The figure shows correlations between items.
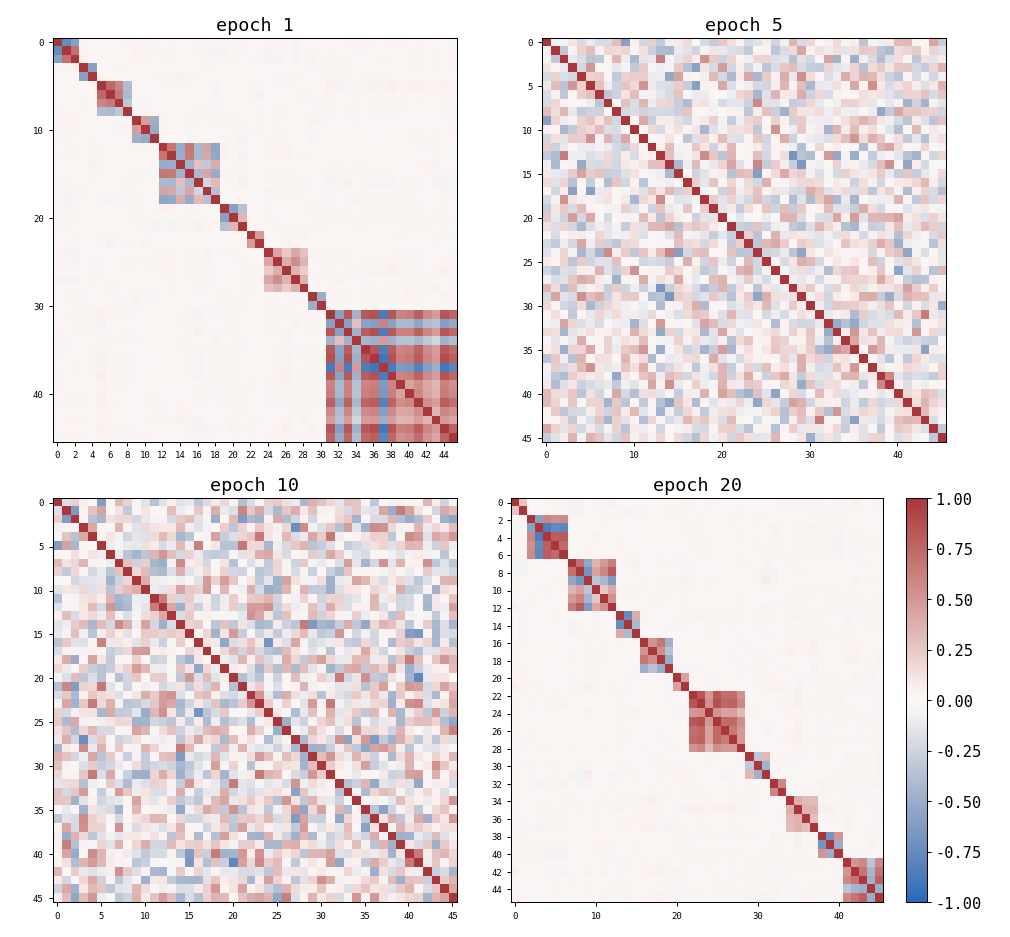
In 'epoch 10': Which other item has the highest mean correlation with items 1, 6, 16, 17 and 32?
27
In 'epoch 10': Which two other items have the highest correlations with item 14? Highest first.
28, 7
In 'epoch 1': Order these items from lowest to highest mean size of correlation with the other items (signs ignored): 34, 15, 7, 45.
7, 15, 34, 45
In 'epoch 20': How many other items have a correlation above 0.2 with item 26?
6
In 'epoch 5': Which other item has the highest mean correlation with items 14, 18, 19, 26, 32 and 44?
13
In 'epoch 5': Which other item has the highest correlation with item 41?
28
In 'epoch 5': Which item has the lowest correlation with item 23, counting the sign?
40
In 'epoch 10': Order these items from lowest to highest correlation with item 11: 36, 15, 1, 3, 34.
34, 1, 3, 15, 36
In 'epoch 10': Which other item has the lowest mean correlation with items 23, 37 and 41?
20
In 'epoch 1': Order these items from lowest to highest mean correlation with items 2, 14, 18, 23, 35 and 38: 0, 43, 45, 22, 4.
0, 4, 22, 43, 45
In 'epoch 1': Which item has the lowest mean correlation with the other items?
37
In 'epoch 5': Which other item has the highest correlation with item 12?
39
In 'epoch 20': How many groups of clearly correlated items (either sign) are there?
12
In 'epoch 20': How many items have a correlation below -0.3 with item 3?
4
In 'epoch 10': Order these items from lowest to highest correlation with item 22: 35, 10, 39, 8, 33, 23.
33, 8, 35, 39, 10, 23
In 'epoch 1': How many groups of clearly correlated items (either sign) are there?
10
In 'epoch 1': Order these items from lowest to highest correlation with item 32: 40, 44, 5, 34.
44, 40, 5, 34
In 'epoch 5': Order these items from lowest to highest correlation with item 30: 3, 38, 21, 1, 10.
3, 21, 10, 1, 38
